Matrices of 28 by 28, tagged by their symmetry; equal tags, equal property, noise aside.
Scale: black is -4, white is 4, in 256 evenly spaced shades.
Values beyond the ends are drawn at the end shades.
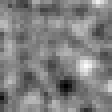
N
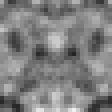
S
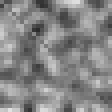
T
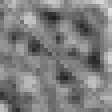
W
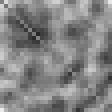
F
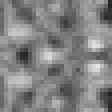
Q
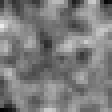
T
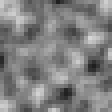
F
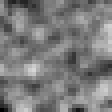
T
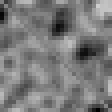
W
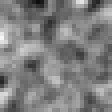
N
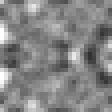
Q
